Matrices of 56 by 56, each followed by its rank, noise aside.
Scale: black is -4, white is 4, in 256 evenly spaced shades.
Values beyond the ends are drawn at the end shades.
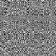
six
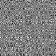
six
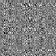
six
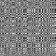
two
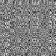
six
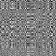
three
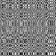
two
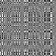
two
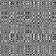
two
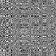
four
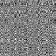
six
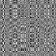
two
